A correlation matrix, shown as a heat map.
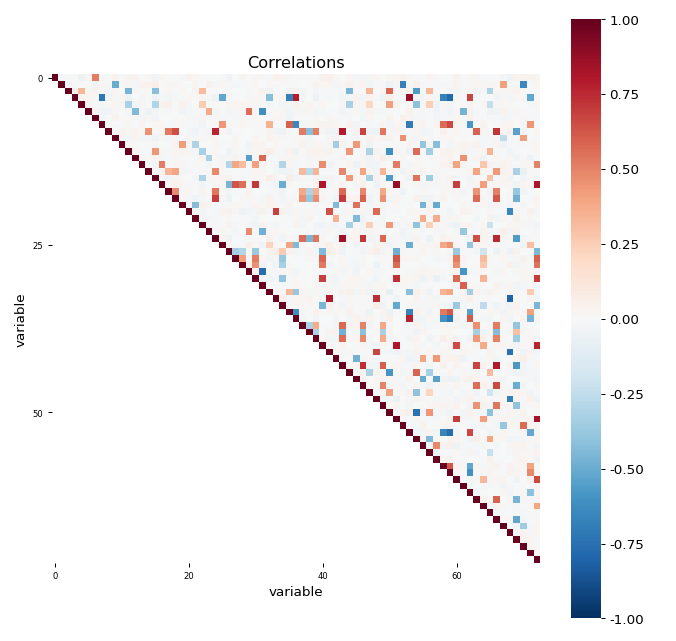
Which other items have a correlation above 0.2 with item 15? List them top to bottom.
11, 44, 54, 65
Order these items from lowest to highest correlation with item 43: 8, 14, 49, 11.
11, 14, 49, 8
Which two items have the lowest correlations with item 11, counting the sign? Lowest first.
50, 2
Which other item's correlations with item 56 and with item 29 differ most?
31
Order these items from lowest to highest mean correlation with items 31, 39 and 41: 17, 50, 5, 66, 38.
5, 38, 50, 17, 66
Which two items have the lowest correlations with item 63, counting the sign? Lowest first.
69, 38
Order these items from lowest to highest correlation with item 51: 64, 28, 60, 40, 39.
39, 64, 28, 60, 40
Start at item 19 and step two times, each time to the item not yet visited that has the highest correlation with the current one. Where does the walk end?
10
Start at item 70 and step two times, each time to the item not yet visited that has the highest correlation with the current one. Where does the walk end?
9
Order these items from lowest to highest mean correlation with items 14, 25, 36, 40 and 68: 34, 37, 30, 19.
34, 19, 37, 30
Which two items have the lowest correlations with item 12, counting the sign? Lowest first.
29, 5
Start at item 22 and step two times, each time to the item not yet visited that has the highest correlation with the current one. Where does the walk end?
2
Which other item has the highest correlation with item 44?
54
